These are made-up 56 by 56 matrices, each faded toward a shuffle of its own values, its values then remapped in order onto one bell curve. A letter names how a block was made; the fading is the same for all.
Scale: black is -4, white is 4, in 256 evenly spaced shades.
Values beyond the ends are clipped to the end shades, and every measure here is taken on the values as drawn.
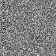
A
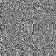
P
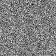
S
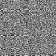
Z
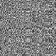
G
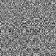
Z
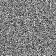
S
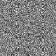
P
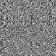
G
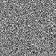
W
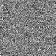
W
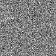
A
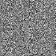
A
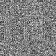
W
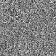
W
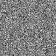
W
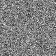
S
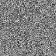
W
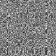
P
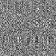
G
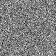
S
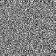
P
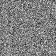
S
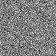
S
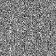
A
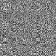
P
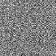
G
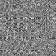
Z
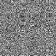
G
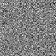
G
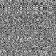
Z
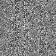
A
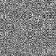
G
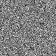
S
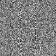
A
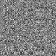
G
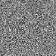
P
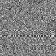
Z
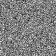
S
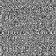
G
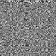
Z
